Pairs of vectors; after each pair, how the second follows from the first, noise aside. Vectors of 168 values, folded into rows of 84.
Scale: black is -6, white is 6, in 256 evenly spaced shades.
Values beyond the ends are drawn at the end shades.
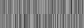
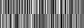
reversed, negated, scaled up.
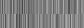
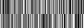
wrapped around, scaled up.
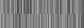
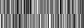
scaled up.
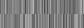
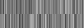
wrapped around.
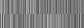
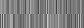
copied.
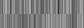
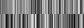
wrapped around, scaled up.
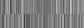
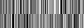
reversed, negated, scaled up.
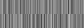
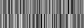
scaled up.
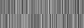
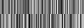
wrapped around, negated, scaled up.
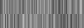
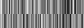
wrapped around, scaled up.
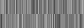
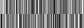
scaled up.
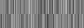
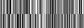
reversed, negated, scaled up.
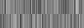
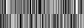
scaled up.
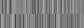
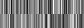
wrapped around, negated, scaled up.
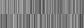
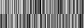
scaled up.
